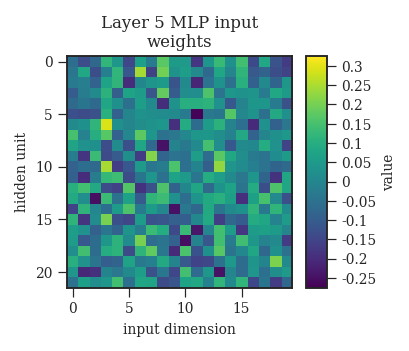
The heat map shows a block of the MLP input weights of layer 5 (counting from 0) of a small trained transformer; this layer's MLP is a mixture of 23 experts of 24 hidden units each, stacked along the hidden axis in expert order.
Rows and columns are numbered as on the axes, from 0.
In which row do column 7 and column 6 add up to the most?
18
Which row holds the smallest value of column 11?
5
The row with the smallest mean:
20
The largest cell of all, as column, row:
3, 6
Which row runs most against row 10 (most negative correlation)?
14
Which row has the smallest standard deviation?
7
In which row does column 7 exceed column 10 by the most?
9
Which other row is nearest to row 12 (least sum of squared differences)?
19
